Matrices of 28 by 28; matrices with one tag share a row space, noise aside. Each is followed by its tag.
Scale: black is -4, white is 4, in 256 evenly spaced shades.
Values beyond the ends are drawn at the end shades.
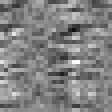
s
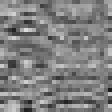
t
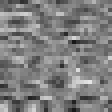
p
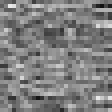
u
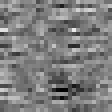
s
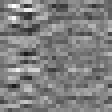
t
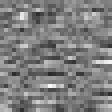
u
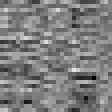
p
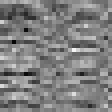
p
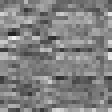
t
